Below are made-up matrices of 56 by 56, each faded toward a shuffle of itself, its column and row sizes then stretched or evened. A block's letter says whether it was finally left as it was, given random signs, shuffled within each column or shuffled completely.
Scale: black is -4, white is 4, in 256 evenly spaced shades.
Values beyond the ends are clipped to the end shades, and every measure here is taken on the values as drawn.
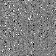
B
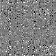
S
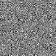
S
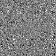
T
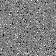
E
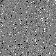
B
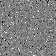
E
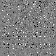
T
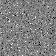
E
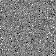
B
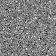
E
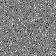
E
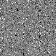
B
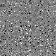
T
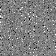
B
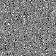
B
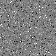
E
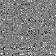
S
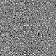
S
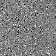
B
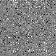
T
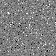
E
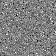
E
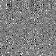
S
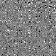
S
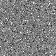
E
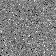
E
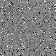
B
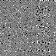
T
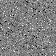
E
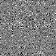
T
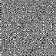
S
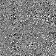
T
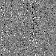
B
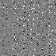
T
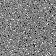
E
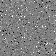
E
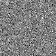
B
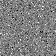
E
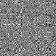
S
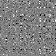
S
